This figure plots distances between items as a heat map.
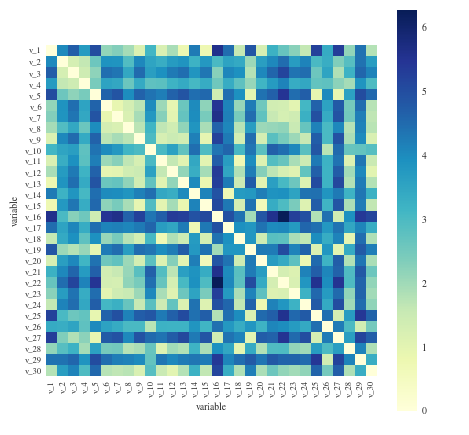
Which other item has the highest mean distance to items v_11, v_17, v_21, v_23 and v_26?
v_16
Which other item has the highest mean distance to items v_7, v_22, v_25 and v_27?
v_29
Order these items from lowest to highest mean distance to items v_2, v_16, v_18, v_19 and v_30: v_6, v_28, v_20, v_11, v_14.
v_28, v_11, v_20, v_6, v_14
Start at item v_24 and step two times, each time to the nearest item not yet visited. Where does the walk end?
v_15
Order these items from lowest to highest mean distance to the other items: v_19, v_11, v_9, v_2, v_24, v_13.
v_11, v_9, v_13, v_24, v_2, v_19
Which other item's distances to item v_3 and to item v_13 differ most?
v_1
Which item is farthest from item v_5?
v_22
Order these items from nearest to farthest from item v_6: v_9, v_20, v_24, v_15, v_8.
v_8, v_9, v_15, v_20, v_24
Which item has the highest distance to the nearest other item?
v_10
